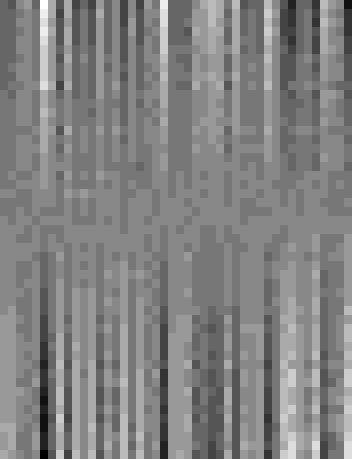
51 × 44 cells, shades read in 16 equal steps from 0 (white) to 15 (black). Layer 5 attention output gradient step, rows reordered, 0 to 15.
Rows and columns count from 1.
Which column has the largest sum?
6
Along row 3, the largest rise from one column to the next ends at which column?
22
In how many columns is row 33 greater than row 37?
14
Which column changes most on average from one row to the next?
40
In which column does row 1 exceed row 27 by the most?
44
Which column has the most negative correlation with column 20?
19
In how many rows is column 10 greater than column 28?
24
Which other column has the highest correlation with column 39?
5
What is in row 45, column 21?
11
